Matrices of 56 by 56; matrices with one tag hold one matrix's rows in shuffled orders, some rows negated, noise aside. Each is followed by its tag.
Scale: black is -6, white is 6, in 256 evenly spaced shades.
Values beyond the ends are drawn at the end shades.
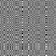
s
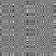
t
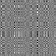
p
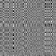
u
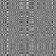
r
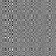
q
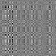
q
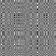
p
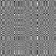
p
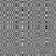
s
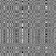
s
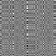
t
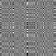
t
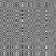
s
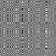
s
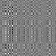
q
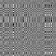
u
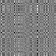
p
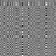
s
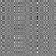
p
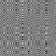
s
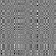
p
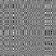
u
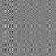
q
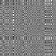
u
